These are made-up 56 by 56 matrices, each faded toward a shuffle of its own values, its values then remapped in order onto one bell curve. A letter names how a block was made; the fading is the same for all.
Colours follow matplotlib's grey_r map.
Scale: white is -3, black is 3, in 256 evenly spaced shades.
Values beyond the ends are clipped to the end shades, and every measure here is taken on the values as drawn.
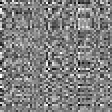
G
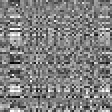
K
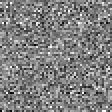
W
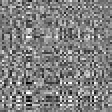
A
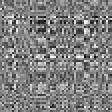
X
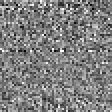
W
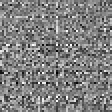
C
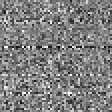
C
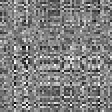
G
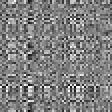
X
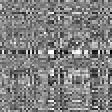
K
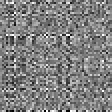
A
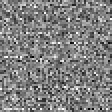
W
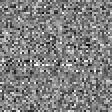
W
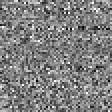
W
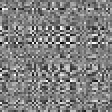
K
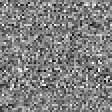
W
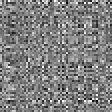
G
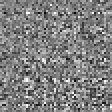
C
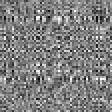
A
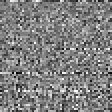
C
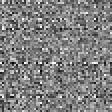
C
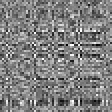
A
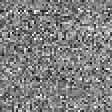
W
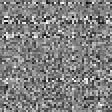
C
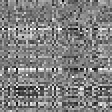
K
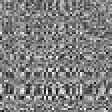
A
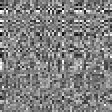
A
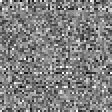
W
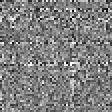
C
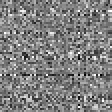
C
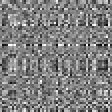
K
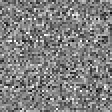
W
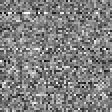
W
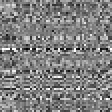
K
